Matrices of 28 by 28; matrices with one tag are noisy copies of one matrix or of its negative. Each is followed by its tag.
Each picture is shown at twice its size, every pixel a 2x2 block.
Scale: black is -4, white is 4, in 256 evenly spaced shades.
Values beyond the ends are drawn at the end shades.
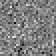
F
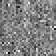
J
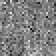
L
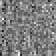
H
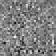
F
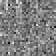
J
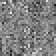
L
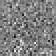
F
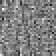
H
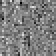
H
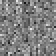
J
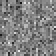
J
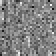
H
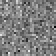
J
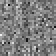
J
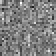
H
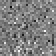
F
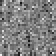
H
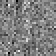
J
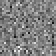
F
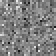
J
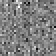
J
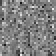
H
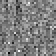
J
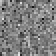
H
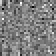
H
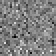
F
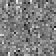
J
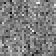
L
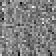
H
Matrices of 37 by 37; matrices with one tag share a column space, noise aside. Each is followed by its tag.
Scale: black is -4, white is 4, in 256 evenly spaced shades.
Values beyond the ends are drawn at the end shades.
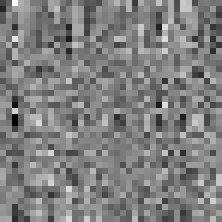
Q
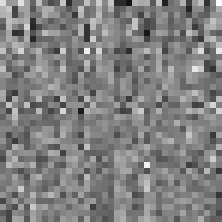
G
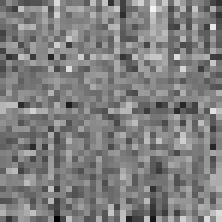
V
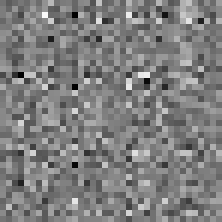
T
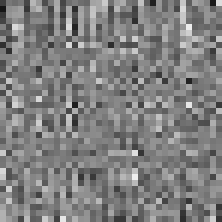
Q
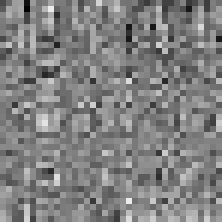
Q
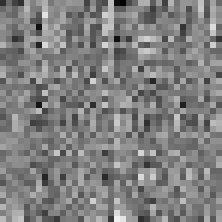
Q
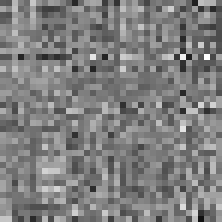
V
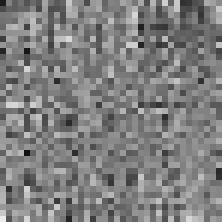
Q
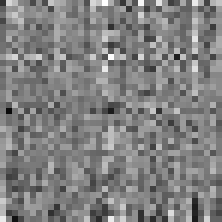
V
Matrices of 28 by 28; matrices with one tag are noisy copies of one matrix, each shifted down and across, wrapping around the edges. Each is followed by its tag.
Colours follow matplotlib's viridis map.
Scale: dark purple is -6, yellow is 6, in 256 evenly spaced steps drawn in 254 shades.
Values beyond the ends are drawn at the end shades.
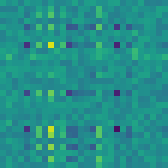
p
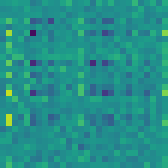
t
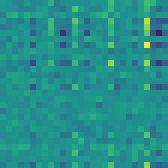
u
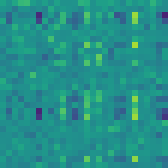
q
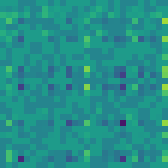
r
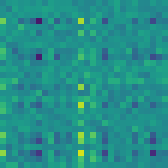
r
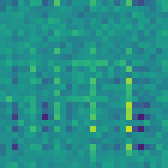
u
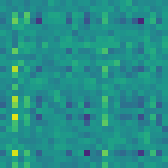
r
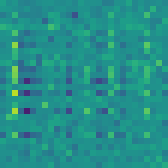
u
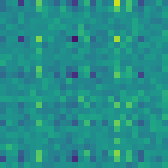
r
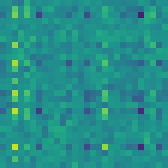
r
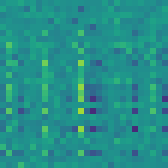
u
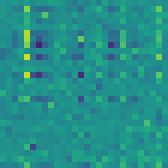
u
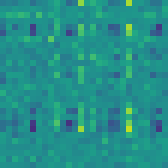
q
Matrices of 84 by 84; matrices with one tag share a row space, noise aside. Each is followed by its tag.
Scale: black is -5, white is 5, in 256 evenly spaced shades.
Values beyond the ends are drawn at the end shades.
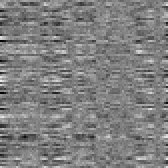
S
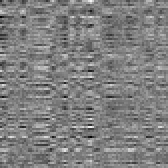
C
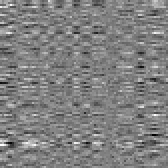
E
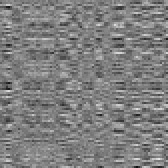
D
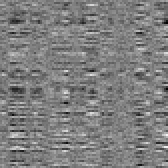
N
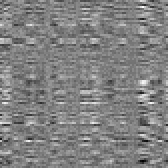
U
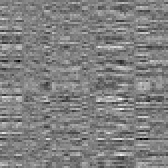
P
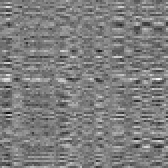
D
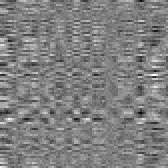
E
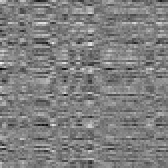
C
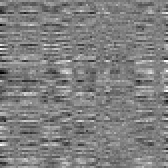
S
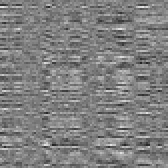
P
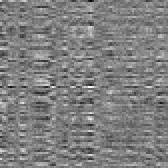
C
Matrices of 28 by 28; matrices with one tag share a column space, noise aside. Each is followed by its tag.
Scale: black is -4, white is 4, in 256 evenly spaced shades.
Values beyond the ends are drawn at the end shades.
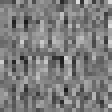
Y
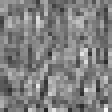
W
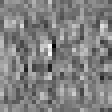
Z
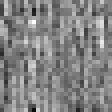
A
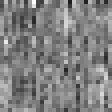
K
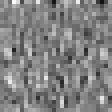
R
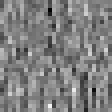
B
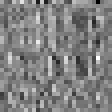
Y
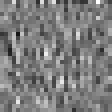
R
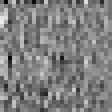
Y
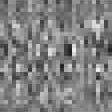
Z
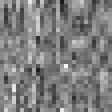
K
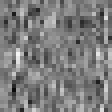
W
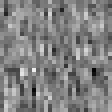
B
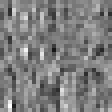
B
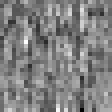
A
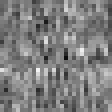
B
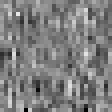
W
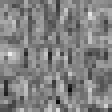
W
